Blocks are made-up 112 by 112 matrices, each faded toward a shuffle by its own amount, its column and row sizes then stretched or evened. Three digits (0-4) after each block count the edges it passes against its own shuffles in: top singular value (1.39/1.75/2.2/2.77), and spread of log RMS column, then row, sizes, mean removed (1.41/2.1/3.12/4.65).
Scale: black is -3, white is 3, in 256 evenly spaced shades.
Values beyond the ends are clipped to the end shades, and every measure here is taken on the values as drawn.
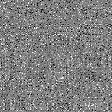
3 0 1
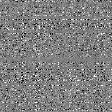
0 2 3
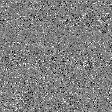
0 0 2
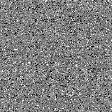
0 1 2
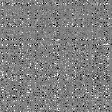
0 3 3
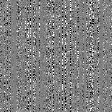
2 4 1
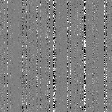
3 4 0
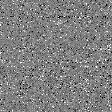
0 1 2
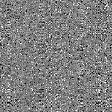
3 2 0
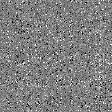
0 2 1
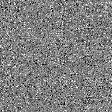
1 1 1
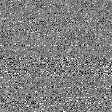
0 0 3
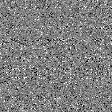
1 0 2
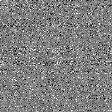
0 1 3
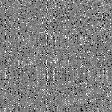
3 2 0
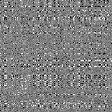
4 2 3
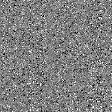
1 2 0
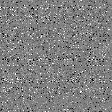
2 1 2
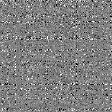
1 2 3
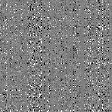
2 3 2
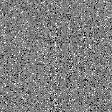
1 2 0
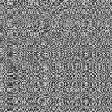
4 0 3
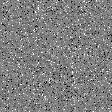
0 1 0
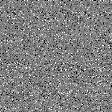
1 0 2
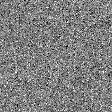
0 1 0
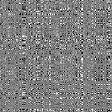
4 3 3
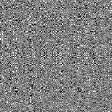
3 2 2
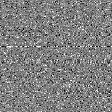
3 0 2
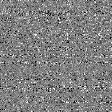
0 1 3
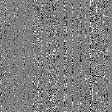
2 4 1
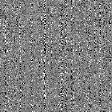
1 3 1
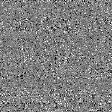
1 1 2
